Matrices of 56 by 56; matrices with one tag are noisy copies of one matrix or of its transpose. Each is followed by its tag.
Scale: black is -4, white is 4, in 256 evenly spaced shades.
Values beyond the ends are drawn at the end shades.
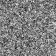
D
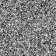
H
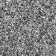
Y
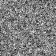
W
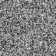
H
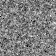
D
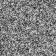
W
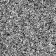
W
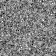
H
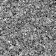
Y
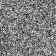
W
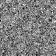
Y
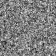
H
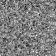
D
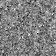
Y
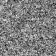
Y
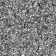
D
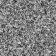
H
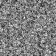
H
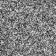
W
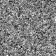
W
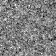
Y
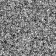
H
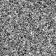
W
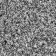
H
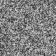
W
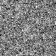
Y
